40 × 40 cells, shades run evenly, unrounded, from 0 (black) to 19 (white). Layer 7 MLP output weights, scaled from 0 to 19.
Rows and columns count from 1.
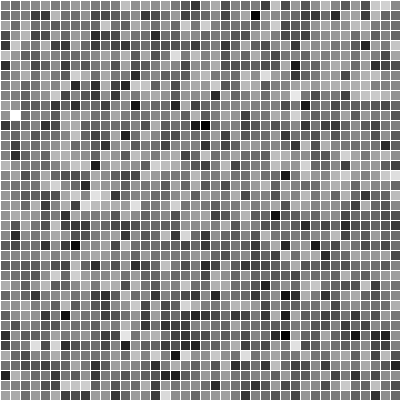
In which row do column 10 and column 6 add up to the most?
19
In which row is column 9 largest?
21
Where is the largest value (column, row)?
2, 12
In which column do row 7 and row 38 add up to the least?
1
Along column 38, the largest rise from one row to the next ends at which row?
8
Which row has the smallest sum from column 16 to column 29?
32
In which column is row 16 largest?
35
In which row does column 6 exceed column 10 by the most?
10
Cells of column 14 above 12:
7
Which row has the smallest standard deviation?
33
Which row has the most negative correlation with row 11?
16
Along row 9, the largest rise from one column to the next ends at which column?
14
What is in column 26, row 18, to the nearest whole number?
12
